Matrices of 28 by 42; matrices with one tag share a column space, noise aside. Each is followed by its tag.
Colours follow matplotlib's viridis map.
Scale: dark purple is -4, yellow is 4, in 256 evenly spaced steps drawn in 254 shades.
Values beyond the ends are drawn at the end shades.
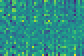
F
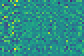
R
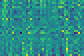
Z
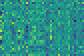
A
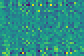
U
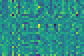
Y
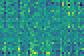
U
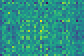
A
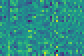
F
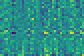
Z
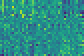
Y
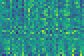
Z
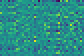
R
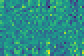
F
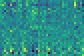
U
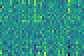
F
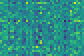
A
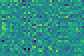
R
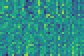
Y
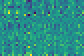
Y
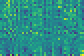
Z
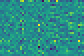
R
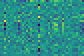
R
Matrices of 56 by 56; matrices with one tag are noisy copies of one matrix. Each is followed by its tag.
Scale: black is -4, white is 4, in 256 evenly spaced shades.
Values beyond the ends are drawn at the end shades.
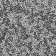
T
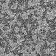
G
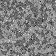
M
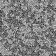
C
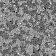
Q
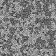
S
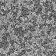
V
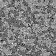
C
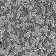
V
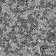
G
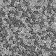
C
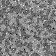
T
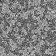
G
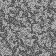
C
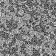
Q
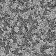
G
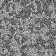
S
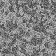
Q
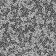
V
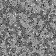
T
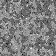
S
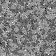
G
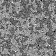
S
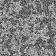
S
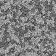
V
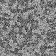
G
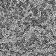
M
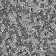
T
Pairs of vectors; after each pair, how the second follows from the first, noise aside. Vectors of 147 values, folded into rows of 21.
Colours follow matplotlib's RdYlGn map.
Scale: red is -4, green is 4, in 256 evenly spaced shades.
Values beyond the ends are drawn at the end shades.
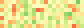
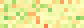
wrapped around, negated, partly zeroed.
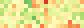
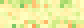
wrapped around, partly zeroed.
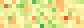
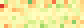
wrapped around, partly zeroed.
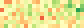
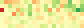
partly zeroed.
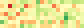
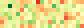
negated.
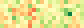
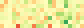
wrapped around, negated, partly zeroed.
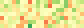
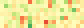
partly zeroed.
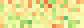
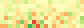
reversed, partly zeroed.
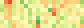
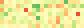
wrapped around, negated, partly zeroed.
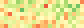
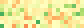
wrapped around, negated, partly zeroed.
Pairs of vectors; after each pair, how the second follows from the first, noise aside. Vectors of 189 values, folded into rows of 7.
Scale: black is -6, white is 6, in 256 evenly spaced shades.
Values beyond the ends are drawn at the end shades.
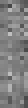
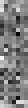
reversed, negated, scaled up.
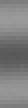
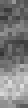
wrapped around, negated, scaled up.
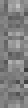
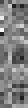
wrapped around, negated, scaled up.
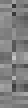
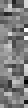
wrapped around, negated, scaled up.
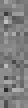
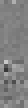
wrapped around, negated, partly zeroed.
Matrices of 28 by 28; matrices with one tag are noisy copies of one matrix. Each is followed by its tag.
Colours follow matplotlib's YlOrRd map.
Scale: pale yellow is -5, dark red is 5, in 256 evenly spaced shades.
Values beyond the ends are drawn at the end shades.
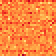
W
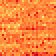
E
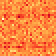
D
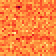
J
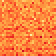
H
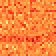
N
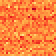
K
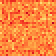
W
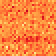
N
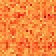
D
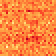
N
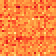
J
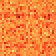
D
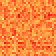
D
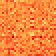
H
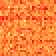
K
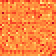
W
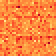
J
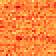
J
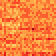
E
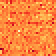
W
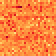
J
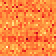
N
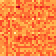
J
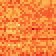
E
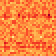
D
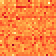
J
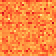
W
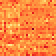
E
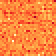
W
